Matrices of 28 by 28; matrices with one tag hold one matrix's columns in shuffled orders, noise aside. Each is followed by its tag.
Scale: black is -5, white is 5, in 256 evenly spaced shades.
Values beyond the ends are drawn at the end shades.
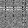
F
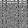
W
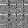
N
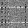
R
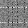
R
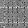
R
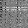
F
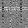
F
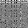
W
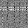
F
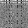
W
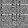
N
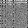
W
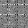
N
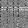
F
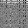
W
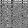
W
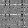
N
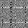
R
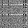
N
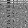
W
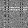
F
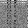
W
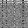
W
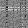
F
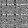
N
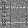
R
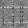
R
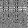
F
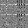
N
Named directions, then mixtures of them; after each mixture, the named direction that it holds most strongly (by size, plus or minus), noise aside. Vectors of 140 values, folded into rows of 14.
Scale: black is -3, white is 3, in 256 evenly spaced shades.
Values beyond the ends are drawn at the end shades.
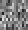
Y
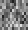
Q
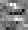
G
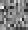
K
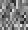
Q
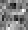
G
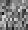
Y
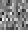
Y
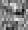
G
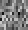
Y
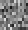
K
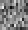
K
